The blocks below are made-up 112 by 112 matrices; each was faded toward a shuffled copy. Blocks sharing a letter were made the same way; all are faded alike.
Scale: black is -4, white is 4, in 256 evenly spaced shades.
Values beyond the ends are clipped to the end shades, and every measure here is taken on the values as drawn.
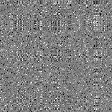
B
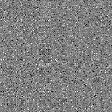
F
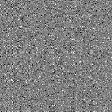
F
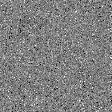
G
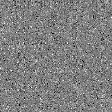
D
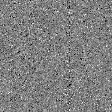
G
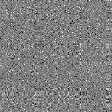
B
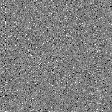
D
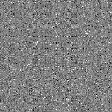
F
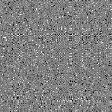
B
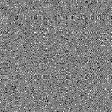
B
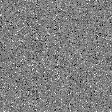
G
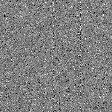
G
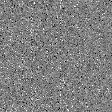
G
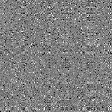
B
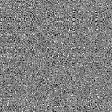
F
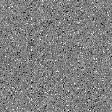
D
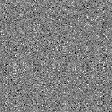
F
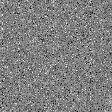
G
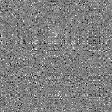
B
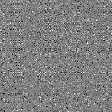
B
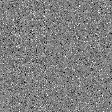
G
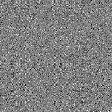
F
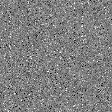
G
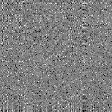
B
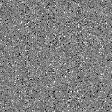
D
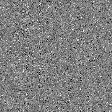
G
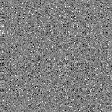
F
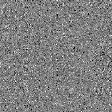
D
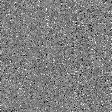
G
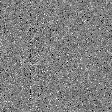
G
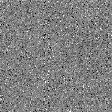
D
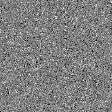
G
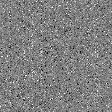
G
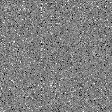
D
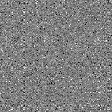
F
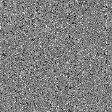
G
